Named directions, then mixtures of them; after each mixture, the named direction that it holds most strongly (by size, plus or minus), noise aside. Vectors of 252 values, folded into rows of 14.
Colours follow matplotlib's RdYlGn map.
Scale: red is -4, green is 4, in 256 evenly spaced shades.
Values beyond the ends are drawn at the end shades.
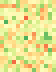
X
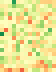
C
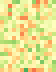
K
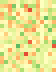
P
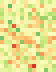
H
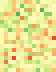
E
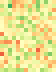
K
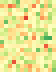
X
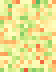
K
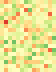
E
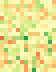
X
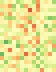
P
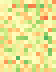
X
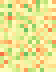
P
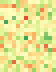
X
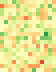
X
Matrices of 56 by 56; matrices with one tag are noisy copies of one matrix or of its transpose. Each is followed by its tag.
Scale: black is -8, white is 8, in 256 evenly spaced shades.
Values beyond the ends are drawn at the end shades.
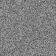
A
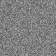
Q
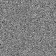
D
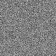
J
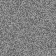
D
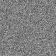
J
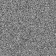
D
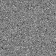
Q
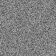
A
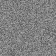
D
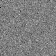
A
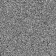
A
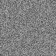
A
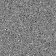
J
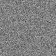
D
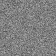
Q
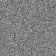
Q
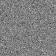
Q
